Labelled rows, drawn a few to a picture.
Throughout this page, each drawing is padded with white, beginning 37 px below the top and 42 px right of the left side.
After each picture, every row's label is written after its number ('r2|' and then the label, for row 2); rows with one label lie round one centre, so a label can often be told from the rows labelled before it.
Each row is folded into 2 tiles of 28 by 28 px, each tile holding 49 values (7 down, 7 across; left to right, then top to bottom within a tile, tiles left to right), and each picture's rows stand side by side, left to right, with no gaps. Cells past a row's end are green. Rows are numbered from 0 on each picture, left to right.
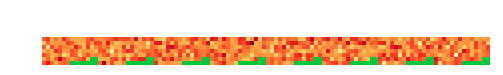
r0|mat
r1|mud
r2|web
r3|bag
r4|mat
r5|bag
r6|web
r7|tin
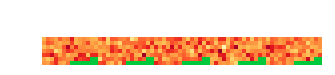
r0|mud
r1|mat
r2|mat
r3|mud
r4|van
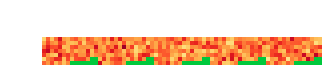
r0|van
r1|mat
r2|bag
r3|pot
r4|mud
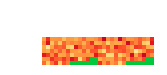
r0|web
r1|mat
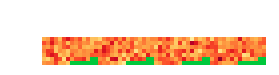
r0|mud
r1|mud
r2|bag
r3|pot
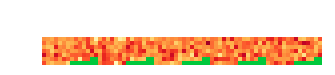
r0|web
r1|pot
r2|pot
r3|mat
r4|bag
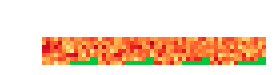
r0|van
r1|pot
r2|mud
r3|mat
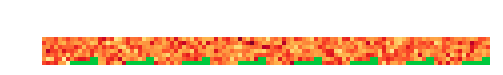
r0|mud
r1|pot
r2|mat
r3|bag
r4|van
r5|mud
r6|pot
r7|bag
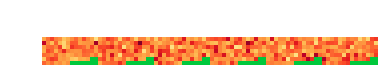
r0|pot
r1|bag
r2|bag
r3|bag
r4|mud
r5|tin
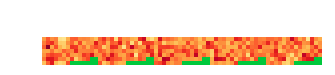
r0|pot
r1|web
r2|pot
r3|pot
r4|mud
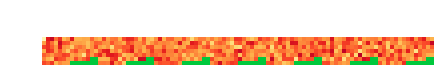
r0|van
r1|mud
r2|bag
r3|bag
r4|mat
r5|mud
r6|pot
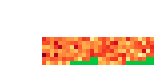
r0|web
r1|van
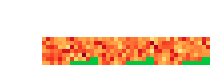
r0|pot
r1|pot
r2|van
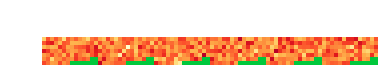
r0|tin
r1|tin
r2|mud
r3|bag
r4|mat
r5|bag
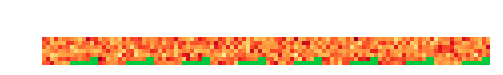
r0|mat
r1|tin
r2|mat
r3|tin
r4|bag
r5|tin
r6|tin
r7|van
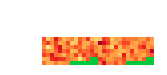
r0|web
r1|tin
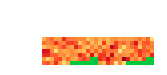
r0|mud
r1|web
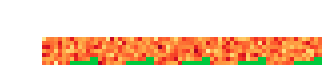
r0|van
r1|mat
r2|pot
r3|mat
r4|bag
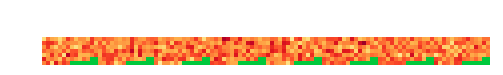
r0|tin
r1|pot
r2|web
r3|bag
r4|van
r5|bag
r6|tin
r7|tin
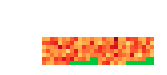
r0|tin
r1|van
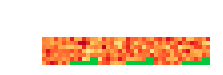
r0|bag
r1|pot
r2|bag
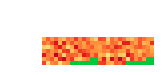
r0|web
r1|mat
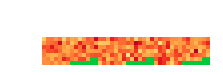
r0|van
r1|bag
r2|pot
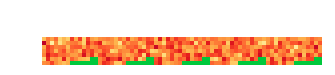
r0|pot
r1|pot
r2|mat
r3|mud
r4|mat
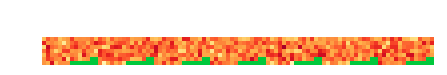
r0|pot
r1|web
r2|van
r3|mat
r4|web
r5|web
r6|mat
